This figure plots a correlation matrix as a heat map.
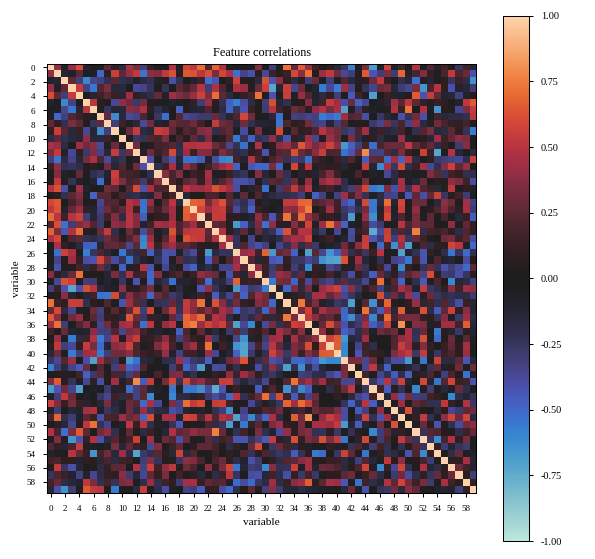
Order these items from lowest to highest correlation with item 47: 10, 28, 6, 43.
28, 43, 10, 6
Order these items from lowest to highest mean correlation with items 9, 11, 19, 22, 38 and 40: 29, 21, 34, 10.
10, 29, 21, 34
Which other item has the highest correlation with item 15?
9
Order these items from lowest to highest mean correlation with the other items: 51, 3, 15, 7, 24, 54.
7, 54, 3, 15, 51, 24
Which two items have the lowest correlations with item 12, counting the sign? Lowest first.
54, 41
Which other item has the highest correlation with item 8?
23
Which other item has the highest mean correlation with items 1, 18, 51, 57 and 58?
36
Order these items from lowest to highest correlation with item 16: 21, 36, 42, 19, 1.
42, 21, 19, 36, 1
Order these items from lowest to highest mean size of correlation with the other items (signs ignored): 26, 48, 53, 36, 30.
53, 48, 30, 26, 36
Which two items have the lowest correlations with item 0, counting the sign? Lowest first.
45, 42
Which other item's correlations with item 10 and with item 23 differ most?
33
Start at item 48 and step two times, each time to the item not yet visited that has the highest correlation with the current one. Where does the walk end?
6
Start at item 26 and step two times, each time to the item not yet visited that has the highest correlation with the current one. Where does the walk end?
46
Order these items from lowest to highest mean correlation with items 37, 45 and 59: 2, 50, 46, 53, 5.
53, 2, 46, 5, 50
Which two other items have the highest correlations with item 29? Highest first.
4, 53
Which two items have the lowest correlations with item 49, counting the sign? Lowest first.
26, 28
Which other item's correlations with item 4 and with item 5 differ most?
31
